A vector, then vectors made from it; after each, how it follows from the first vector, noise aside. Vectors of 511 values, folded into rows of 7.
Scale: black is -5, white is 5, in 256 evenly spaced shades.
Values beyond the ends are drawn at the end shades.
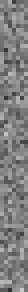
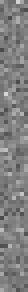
reversed, negated, partly zeroed.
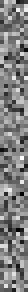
reversed, scaled up.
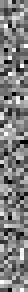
scaled up.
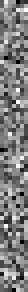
reversed, scaled up.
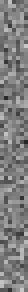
copied.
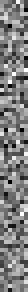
wrapped around, scaled up.
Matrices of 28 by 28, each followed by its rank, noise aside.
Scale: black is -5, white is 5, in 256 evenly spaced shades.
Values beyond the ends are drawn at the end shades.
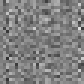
four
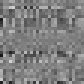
two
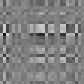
one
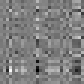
two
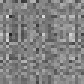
three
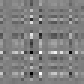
one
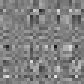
three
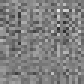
four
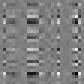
one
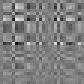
one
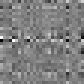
two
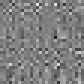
four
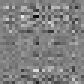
three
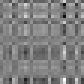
one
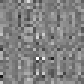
four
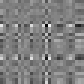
one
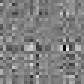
three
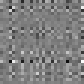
two
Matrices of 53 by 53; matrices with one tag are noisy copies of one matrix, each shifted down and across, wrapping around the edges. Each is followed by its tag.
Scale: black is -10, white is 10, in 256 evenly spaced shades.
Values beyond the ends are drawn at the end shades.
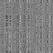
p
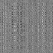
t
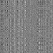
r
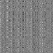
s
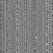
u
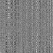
t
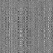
t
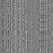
r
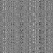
u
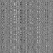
u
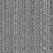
u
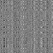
s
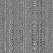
t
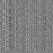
u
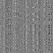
s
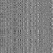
r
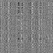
p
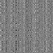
s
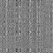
p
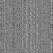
r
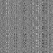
u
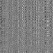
t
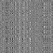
r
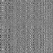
t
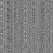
u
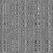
p
